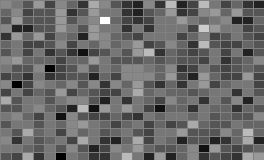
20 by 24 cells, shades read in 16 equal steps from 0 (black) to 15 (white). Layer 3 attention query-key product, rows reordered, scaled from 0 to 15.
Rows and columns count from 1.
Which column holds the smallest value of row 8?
21
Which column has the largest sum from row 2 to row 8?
10
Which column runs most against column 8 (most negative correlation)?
14
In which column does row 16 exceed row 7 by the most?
8
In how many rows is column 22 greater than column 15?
7
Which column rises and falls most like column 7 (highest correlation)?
18
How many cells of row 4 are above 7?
5
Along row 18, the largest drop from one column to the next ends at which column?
24
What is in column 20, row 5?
4
